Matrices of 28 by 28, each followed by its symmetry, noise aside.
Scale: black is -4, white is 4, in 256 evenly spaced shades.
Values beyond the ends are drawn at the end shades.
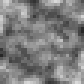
same after a half turn.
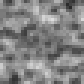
same after a half turn.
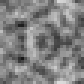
mirrored top to bottom.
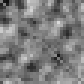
symmetric.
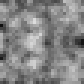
mirrored top to bottom.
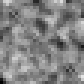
symmetric across the other diagonal.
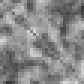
symmetric.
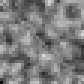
symmetric across the other diagonal.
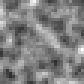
symmetric across the other diagonal.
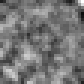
symmetric across the other diagonal.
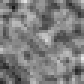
symmetric across the other diagonal.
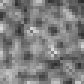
symmetric across the other diagonal.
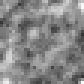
symmetric.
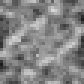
same after a half turn.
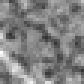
symmetric across the other diagonal.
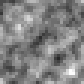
symmetric.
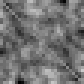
same after a half turn.
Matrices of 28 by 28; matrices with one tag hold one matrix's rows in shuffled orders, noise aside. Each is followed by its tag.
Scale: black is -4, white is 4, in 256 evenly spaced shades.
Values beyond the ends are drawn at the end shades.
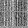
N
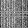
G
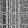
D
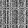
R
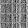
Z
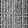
G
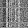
D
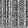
R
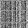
Z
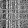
D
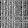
G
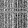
N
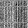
N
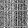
N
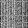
G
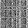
Z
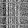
D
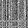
R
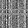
R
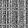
R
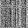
Z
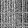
G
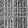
N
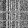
D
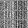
N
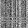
Z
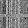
D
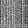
G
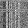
D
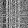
D
